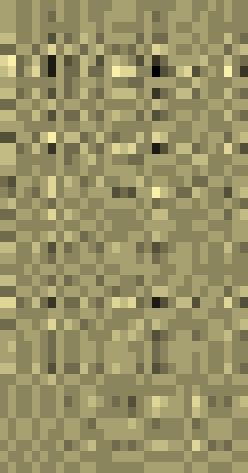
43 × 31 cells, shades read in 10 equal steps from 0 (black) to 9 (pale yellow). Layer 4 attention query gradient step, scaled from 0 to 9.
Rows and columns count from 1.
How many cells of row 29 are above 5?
15
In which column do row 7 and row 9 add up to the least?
20
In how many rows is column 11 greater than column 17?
18
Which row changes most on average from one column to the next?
7
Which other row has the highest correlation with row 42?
40
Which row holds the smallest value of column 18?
6
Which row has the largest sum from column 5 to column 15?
13
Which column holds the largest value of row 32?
2
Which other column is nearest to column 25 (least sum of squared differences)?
12
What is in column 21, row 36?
5
